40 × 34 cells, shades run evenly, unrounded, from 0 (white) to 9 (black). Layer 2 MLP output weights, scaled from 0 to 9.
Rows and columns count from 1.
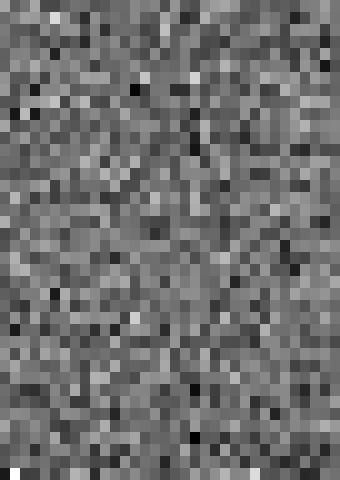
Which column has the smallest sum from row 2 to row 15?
6
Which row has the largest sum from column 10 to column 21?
8
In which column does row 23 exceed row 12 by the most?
30
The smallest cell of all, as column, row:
2, 40
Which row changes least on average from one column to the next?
20
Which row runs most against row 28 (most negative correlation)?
31
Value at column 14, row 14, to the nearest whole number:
3
